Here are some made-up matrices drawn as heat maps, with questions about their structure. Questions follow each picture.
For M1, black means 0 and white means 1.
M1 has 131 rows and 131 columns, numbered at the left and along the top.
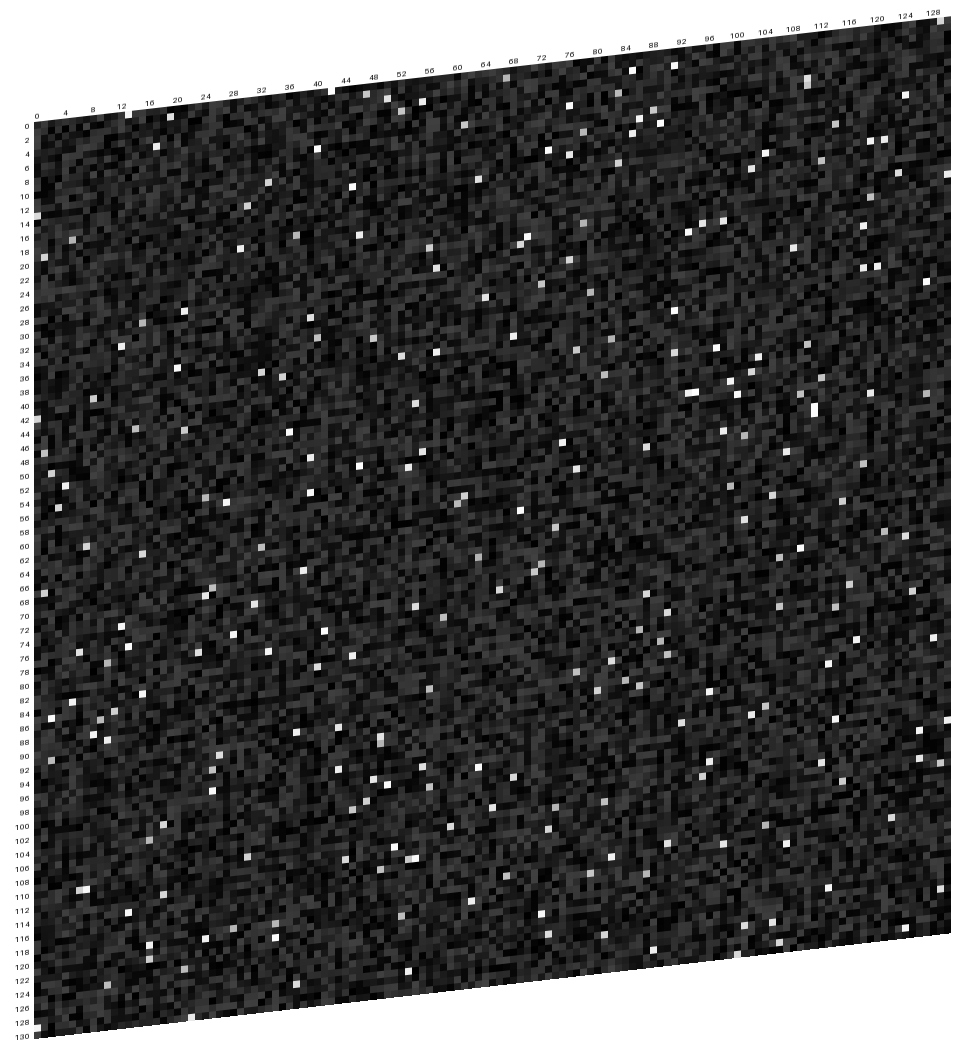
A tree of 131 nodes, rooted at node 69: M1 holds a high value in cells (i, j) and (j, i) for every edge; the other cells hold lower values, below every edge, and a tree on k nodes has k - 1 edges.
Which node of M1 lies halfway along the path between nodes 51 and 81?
124
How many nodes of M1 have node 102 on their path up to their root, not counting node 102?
9
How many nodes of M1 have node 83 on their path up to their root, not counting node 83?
2
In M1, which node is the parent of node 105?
126
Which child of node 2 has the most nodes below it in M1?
50
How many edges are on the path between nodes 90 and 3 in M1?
6
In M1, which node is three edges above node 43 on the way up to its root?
127
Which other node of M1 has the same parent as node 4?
39
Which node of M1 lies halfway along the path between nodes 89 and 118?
0
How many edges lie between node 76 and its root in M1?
5
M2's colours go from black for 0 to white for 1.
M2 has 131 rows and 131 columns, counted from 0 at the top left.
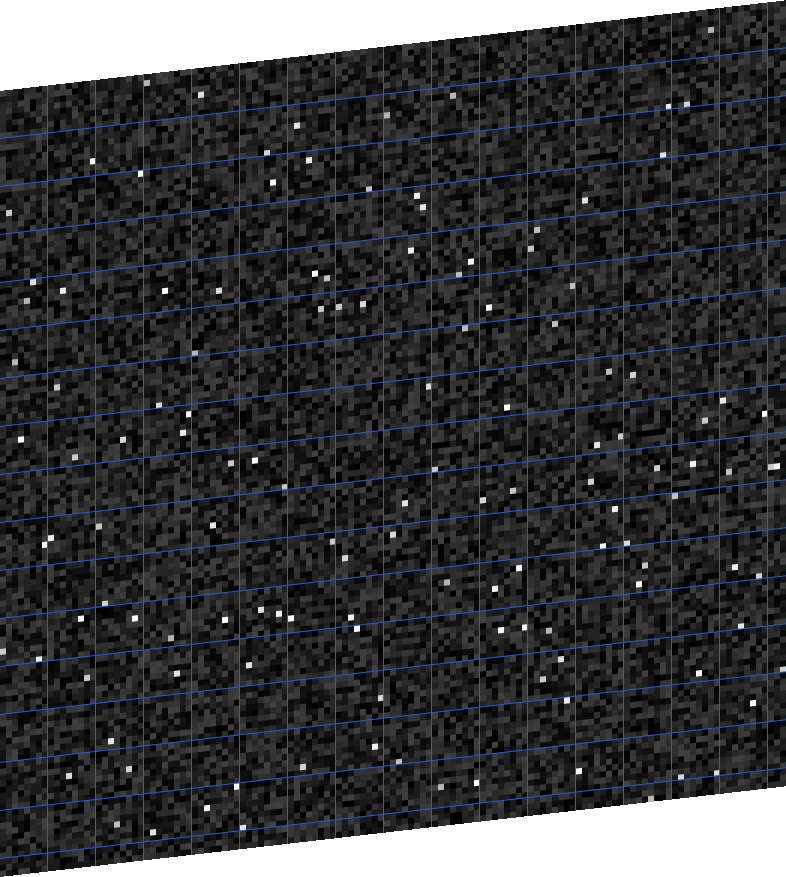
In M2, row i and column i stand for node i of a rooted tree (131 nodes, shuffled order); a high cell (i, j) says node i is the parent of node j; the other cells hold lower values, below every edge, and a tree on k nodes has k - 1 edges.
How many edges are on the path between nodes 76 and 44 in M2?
7
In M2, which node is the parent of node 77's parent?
93
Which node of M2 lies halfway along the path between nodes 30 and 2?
20
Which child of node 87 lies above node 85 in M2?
100
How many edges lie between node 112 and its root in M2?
8
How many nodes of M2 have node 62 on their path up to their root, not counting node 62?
9
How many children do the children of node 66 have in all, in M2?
3
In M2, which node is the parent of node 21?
115
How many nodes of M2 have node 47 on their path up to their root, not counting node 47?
2
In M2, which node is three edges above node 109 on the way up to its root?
50
